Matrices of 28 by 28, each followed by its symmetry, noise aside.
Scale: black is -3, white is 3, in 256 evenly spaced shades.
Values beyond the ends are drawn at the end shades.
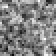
no symmetry.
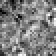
symmetric.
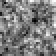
symmetric across the other diagonal.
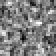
antisymmetric.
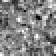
symmetric across the other diagonal.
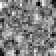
same after a half turn.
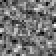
same after a half turn.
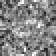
same after a half turn.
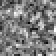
no symmetry.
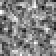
no symmetry.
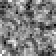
symmetric across the other diagonal.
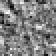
antisymmetric.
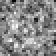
symmetric across the other diagonal.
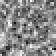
symmetric across the other diagonal.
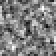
same after a half turn.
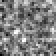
symmetric across the other diagonal.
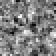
antisymmetric.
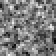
no symmetry.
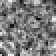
symmetric across the other diagonal.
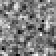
no symmetry.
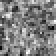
antisymmetric.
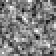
symmetric across the other diagonal.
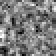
no symmetry.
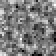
symmetric.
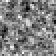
no symmetry.
